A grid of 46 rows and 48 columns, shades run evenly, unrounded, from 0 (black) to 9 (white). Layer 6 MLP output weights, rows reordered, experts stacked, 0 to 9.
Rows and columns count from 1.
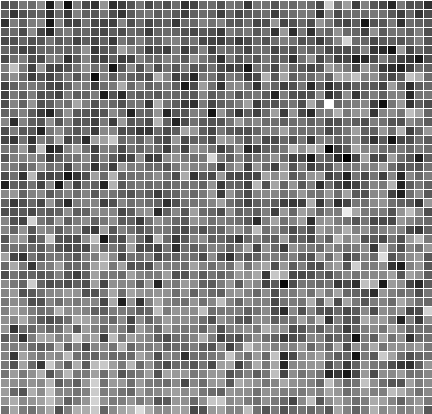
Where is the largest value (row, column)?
12, 37
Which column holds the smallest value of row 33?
42
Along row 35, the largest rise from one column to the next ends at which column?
48
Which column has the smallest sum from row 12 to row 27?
28
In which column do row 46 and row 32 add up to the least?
32
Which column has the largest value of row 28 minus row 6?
43
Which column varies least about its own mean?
23
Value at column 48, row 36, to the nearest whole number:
5
